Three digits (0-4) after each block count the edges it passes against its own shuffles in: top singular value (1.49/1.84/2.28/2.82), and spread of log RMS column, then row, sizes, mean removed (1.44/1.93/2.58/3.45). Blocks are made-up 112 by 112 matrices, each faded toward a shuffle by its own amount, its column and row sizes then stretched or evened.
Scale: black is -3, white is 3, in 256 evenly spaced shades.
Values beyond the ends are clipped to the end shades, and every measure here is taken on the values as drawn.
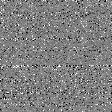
1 0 3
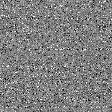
1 0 2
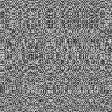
4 1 2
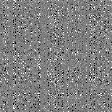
2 4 2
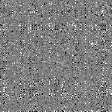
2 4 3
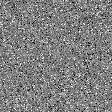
0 0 0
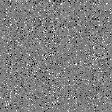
1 3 2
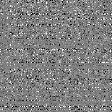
2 2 4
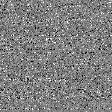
0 0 3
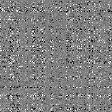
0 4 4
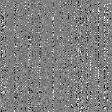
3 4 1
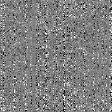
1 4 2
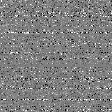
0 1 4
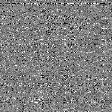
2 1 3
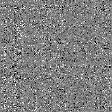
1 3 2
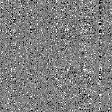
2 3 1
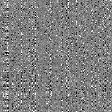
3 4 0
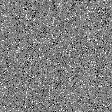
0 1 0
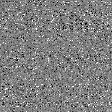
1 0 3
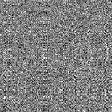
3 2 1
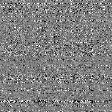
0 2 4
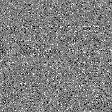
1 0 2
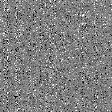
1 3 0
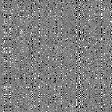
4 4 2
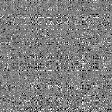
3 2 4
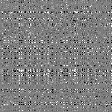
4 3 4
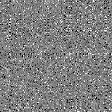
3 2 1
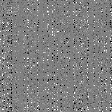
1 4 2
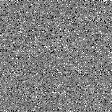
0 0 2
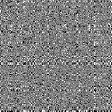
4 3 3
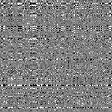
4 2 4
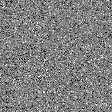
1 0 0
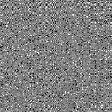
4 2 1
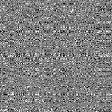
4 0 3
